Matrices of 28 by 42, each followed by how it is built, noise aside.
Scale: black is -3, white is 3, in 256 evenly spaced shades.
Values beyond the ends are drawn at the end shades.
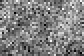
smooth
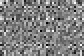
low rank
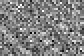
Toeplitz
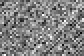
Hankel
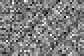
Hankel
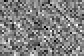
Toeplitz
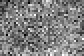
smooth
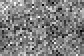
smooth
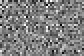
low rank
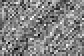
Hankel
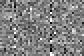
uneven columns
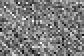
Toeplitz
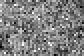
smooth
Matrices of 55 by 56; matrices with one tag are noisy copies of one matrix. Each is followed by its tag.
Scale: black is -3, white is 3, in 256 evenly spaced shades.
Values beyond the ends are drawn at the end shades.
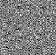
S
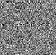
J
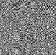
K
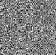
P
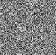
P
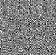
S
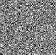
P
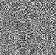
K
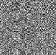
K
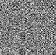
K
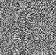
K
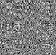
J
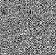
S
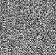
S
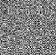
S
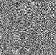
K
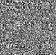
J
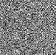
K
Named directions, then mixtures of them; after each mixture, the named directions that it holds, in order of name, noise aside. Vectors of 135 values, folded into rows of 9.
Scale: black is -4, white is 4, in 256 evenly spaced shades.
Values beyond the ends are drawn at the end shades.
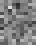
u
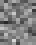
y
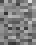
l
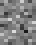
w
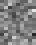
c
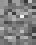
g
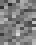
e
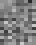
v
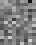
v, w.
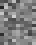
e, l, y.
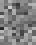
u.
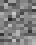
e, v, y.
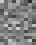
e, l.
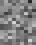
v, w.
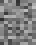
l, v.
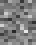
w.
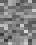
c, w.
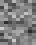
e, g, y.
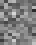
e, v, y.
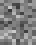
u, w, y.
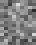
c, u.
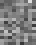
v.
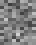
e, u.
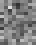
u.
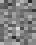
c, e, l.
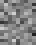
y.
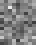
u.
